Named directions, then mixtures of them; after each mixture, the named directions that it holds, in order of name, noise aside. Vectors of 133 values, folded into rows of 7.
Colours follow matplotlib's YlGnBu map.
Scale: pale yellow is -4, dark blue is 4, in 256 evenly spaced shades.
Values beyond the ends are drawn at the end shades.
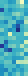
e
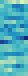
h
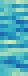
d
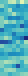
h.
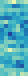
d, e, h.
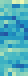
d, h.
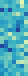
e.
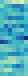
h.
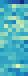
d, e, h.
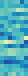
d, e, h.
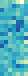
d, e, h.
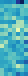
d, e, h.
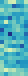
d, e, h.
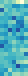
d, e, h.
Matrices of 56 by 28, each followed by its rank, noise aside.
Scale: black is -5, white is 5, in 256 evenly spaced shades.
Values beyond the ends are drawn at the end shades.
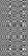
two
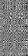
four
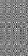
two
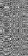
four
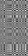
one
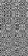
four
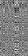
four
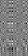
two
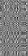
three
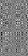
three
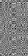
four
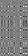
one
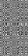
two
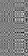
two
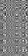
three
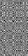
three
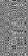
four
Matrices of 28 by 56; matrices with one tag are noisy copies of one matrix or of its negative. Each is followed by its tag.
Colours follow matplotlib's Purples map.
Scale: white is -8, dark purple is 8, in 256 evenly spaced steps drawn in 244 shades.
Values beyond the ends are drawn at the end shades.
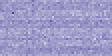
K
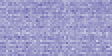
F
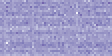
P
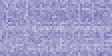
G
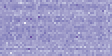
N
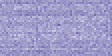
N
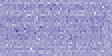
N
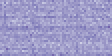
P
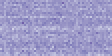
P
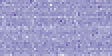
P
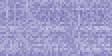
G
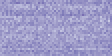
N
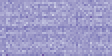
P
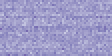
P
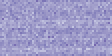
K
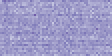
F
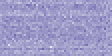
N
